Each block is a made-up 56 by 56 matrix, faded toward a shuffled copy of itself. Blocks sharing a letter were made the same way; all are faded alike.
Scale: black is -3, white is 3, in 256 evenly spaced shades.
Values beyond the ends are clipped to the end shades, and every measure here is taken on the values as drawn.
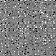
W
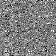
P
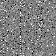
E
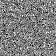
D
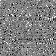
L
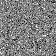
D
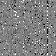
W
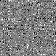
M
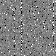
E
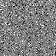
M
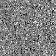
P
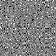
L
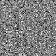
P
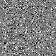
M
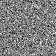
D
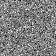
D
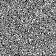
D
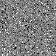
E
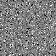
M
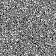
D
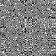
W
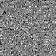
L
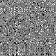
M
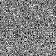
P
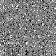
M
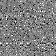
M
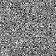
P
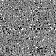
L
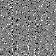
W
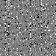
W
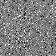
E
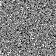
D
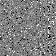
E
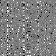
W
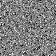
D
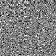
P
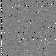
W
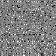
L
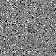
M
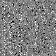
E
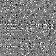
L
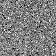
D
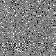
L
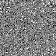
P
